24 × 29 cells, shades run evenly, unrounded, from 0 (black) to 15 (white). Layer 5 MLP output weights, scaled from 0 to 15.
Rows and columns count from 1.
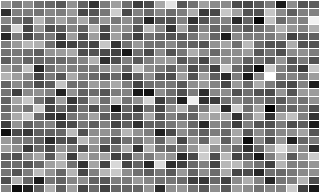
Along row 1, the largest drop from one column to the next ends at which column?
17
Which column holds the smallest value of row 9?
24
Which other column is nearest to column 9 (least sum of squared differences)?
26
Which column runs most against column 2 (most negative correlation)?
5
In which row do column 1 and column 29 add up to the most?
3
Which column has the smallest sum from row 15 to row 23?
25
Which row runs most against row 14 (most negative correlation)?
9
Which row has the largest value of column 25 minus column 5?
10
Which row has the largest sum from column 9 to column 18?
13
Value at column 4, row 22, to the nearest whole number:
11
